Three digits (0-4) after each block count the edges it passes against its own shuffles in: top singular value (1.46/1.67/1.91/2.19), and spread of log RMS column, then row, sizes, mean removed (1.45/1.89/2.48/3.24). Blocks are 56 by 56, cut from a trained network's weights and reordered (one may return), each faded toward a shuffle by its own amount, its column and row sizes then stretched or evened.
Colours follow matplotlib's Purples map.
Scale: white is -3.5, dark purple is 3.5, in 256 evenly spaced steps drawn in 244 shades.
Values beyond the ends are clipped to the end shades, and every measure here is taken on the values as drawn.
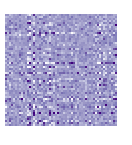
3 3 3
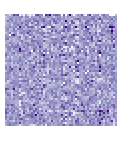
1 2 1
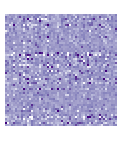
0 2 3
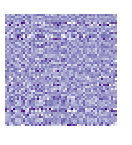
4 0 3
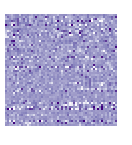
1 1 3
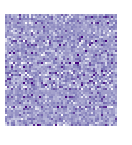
0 0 3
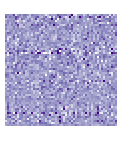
1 1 2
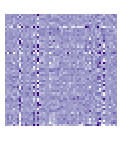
4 3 1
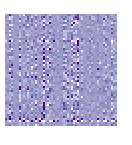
3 4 1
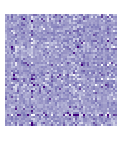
1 2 2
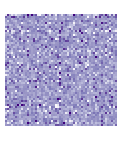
0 2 2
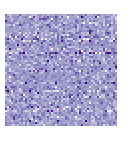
0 0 2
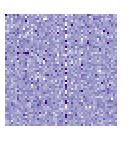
1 2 0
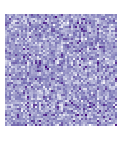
3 1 1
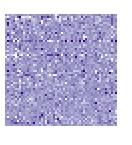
1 2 2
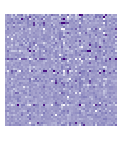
0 2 2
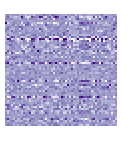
4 0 4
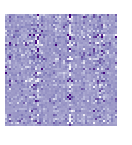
1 3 2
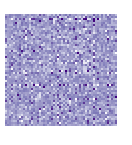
2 2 1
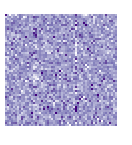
1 0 0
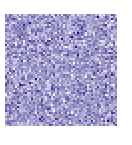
1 0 0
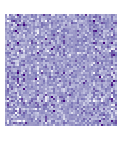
0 2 1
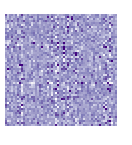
1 3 0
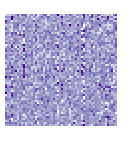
1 3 0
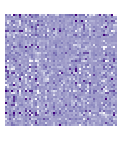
0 3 3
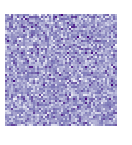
2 0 2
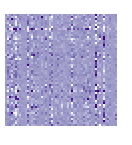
3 4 1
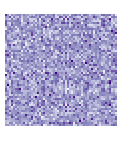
3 0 0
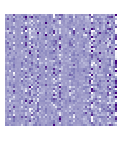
3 4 0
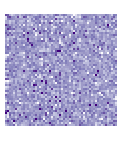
0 1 0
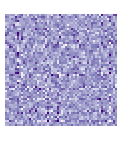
3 1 2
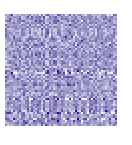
4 0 2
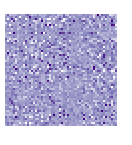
0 2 2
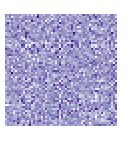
3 1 0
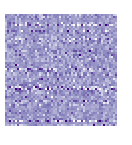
2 0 3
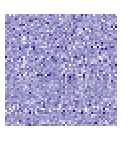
1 0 2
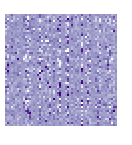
0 4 1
